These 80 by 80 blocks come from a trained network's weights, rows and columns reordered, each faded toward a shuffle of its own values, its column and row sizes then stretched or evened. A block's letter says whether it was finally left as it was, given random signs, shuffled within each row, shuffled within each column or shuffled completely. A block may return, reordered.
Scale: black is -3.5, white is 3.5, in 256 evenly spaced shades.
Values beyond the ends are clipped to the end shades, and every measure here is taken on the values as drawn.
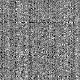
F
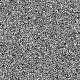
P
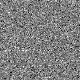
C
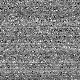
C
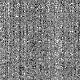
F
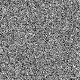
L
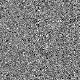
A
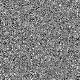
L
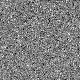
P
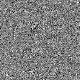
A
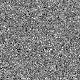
C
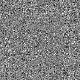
A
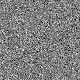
P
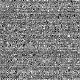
F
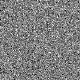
L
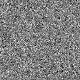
C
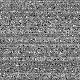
C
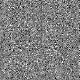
A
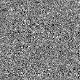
A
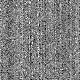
L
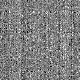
F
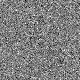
P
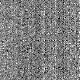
F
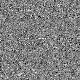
C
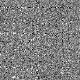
A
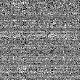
F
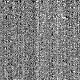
F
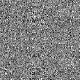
F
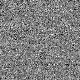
C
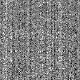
F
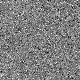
P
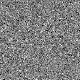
C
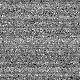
C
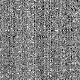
F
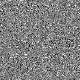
A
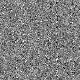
L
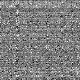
F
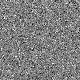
P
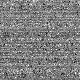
C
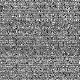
F
